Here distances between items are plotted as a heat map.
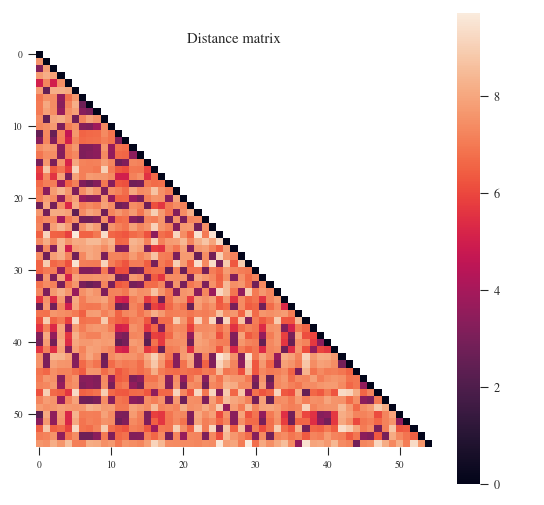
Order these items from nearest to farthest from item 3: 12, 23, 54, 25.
23, 25, 12, 54
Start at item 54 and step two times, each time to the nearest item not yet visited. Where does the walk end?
36
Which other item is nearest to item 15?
40
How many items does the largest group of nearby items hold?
16
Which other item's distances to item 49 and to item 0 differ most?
50
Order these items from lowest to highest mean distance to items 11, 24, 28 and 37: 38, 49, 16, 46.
38, 16, 46, 49
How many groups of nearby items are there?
7
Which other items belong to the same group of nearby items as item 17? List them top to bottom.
4, 34, 38, 41
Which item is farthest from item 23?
26
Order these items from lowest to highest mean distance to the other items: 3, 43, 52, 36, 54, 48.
48, 3, 43, 52, 36, 54
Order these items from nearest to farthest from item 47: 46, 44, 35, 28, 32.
35, 32, 46, 44, 28
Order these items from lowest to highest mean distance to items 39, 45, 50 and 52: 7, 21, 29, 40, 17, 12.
12, 21, 40, 29, 7, 17
